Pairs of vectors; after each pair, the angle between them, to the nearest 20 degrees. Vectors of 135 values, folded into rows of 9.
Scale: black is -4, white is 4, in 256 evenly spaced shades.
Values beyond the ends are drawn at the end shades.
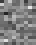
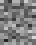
140 degrees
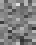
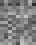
140 degrees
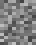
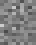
40 degrees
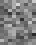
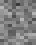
160 degrees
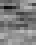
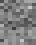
60 degrees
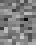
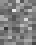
140 degrees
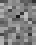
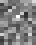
160 degrees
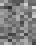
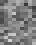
140 degrees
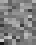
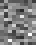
100 degrees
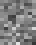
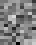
160 degrees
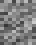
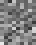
140 degrees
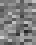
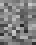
80 degrees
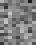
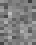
20 degrees
